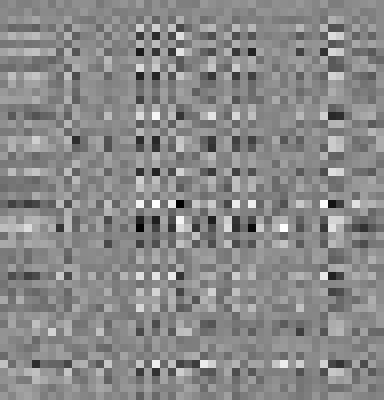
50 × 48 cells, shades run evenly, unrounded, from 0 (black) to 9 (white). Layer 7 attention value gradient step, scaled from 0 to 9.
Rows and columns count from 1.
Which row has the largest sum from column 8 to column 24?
35
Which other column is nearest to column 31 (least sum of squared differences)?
34
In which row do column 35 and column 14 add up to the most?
46
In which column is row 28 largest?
23
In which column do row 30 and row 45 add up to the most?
25
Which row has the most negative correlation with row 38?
30
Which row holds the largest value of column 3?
29
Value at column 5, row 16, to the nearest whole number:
5
